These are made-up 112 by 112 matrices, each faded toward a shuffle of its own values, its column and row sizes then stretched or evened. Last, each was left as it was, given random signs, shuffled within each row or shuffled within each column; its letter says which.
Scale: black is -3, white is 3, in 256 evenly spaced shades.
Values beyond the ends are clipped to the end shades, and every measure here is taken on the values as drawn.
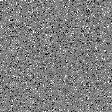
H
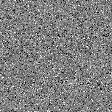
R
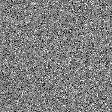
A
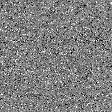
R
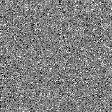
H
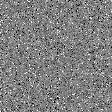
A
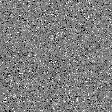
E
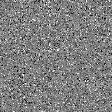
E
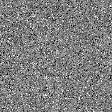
E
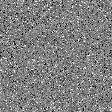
A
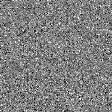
E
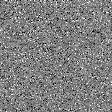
R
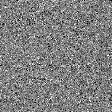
H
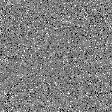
E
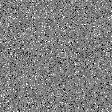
H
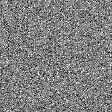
A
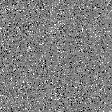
H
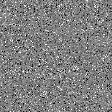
E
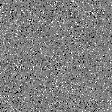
H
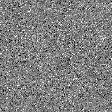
H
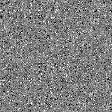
H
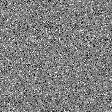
R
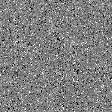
A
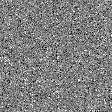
A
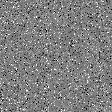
A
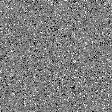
E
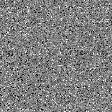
H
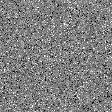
A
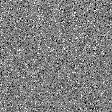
E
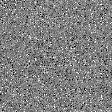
H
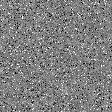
R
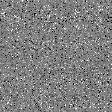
E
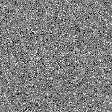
H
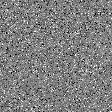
R
